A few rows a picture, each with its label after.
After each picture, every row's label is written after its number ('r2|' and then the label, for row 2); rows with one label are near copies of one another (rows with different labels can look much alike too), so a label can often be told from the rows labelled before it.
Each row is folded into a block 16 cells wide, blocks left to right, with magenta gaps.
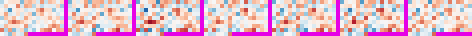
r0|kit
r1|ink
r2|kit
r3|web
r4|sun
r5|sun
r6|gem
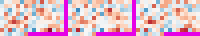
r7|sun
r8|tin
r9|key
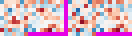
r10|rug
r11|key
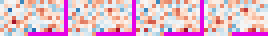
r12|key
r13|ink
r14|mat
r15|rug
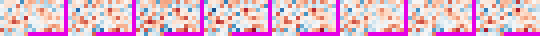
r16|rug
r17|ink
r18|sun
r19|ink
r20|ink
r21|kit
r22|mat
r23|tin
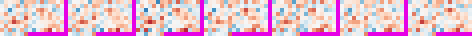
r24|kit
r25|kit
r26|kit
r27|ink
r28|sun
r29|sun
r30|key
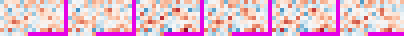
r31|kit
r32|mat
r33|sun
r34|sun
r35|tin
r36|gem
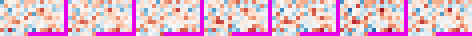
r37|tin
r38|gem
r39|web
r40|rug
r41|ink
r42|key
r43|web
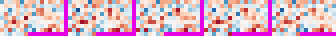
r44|sun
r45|kit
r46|tin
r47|kit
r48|ink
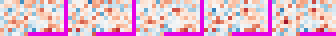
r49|sun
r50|gem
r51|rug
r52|tin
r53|key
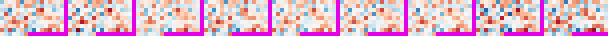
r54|sun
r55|tin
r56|tin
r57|sun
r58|sun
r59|tin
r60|ink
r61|tin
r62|sun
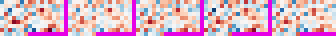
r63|key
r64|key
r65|sun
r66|ink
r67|ink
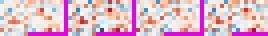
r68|web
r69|key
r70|gem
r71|key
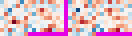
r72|key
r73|ink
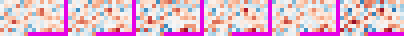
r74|mat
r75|gem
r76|rug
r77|web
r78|key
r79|gem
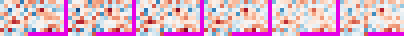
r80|tin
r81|mat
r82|web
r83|kit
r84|kit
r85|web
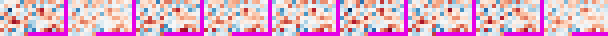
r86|mat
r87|ink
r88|rug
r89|tin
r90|web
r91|ink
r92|web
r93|tin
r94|sun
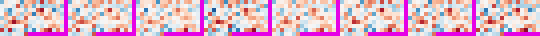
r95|web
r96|web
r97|ink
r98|ink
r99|sun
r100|key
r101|mat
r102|web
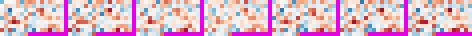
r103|mat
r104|web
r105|key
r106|web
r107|mat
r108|rug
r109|web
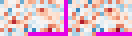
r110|key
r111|key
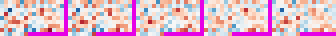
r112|ink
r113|ink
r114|key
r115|rug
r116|kit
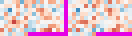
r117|sun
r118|gem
